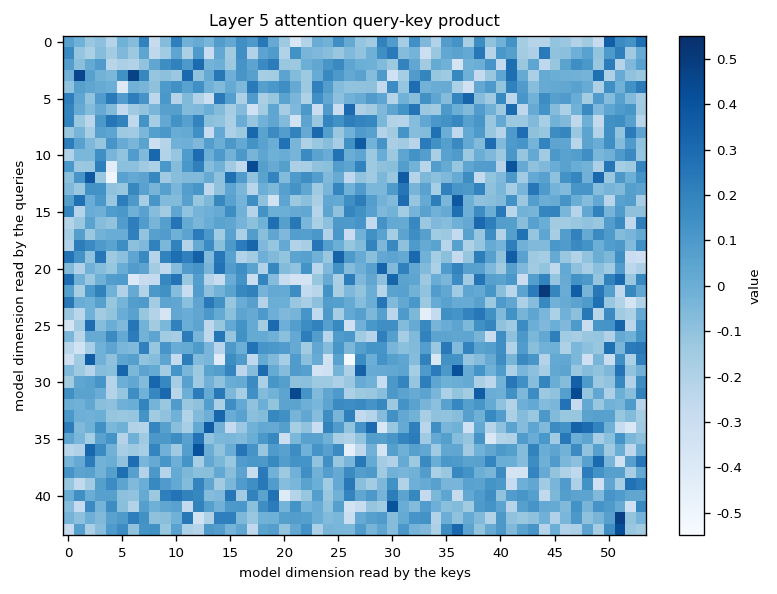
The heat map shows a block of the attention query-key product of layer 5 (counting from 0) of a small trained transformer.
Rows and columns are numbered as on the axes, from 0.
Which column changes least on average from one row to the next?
24
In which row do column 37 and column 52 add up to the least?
34
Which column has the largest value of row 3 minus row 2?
6
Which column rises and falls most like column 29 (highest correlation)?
7
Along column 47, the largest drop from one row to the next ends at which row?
32
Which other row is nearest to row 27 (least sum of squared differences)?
39
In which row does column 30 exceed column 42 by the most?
21
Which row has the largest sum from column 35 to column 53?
22
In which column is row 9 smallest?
8
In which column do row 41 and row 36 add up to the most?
12
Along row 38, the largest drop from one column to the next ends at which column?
41
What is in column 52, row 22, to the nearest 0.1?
0.2
